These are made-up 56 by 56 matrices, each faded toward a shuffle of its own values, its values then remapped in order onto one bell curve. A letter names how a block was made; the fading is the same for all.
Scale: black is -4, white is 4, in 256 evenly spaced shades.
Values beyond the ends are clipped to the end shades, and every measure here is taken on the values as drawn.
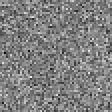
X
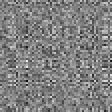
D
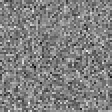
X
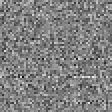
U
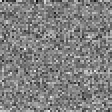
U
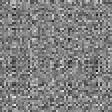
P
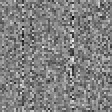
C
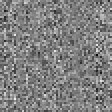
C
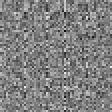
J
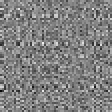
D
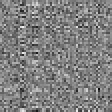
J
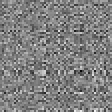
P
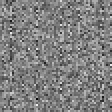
C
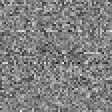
U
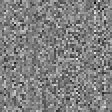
C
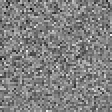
X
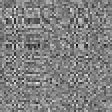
P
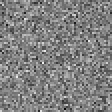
X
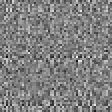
P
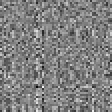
J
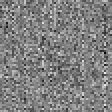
C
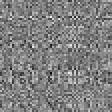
D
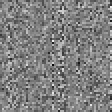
C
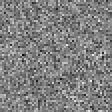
X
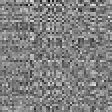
D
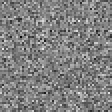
U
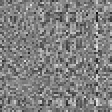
J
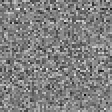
U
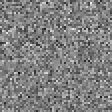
U
